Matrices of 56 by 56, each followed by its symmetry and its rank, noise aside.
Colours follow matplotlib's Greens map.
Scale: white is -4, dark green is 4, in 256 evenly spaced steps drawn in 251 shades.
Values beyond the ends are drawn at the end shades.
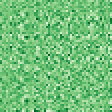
no symmetry, rank six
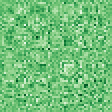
symmetric, rank six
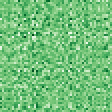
antisymmetric, rank six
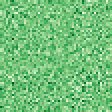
antisymmetric, rank eight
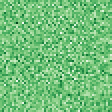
no symmetry, rank eight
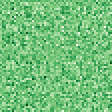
antisymmetric, rank eight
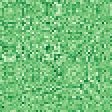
symmetric, rank six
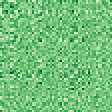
symmetric, rank six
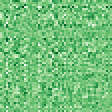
antisymmetric, rank six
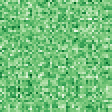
antisymmetric, rank six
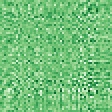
antisymmetric, rank four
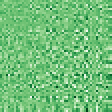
no symmetry, rank four
